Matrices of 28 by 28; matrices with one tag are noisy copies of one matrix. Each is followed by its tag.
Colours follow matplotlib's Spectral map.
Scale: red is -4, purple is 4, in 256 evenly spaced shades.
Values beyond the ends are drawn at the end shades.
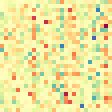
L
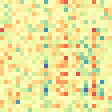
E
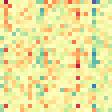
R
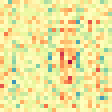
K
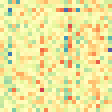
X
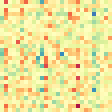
R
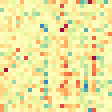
E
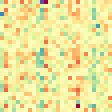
R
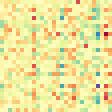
L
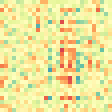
K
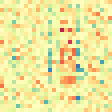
K
